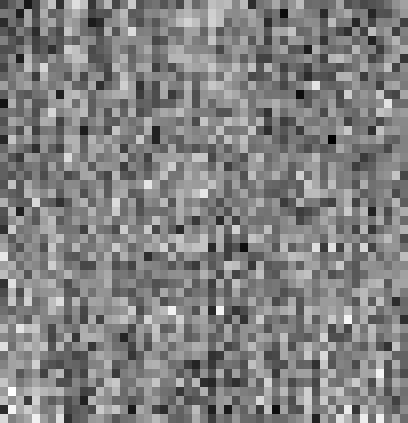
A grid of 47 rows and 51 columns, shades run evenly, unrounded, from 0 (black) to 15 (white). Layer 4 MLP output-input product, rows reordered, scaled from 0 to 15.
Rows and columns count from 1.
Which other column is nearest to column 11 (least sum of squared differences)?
35
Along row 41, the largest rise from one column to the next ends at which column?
41
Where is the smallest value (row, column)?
16, 42
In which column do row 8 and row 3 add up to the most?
27
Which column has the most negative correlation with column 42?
29
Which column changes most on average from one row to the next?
1
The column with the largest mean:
26
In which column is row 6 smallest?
39
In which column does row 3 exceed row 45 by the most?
24
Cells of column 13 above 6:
36
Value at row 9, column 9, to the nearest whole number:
5
